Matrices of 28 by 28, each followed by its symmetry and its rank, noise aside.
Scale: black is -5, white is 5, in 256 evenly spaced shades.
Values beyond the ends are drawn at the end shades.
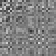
symmetric, rank three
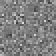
symmetric, rank six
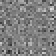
antisymmetric, rank four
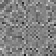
symmetric, rank six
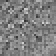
symmetric, rank six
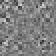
symmetric, rank six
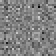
no symmetry, rank four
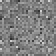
symmetric, rank six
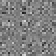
no symmetry, rank four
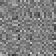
no symmetry, rank four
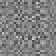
no symmetry, rank three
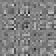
symmetric, rank three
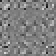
symmetric, rank three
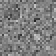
symmetric, rank six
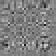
symmetric, rank three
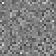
symmetric, rank six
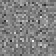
no symmetry, rank six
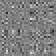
antisymmetric, rank four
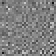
symmetric, rank three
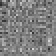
no symmetry, rank four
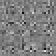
no symmetry, rank four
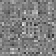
no symmetry, rank four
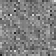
antisymmetric, rank six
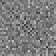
symmetric, rank six
